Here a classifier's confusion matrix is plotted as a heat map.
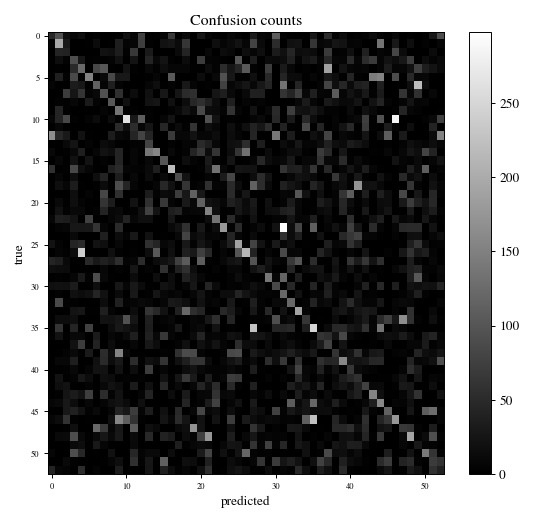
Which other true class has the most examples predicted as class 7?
4
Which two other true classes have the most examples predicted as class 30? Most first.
12, 0
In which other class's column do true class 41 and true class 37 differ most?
24
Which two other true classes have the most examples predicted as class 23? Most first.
5, 6
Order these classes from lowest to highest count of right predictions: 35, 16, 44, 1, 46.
44, 46, 1, 16, 35
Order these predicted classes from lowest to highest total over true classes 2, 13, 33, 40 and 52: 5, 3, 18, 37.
5, 3, 37, 18
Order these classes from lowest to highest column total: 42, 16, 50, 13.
50, 16, 42, 13
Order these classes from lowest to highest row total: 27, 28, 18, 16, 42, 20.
28, 42, 20, 18, 16, 27
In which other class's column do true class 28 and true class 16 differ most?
22
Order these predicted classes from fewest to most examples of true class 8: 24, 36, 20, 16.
36, 16, 24, 20
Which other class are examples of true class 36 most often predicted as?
39
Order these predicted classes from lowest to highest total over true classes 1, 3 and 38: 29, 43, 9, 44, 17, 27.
29, 17, 43, 27, 44, 9
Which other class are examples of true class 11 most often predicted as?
34
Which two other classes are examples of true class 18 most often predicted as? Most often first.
41, 27
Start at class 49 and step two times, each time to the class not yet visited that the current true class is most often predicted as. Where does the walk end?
31
